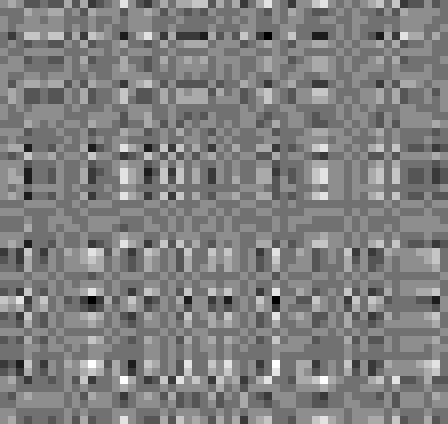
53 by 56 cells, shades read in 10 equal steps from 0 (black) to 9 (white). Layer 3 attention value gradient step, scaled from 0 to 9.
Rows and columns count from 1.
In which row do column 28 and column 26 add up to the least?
5
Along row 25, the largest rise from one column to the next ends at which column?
23
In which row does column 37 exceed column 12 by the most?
38
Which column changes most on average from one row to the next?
12
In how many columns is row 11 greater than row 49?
26
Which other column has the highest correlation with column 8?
18
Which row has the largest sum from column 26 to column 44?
48
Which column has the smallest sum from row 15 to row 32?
4
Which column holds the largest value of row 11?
19
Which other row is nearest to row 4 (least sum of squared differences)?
14
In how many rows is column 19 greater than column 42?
25
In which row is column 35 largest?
46
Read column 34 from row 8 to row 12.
6 6 4 2 7
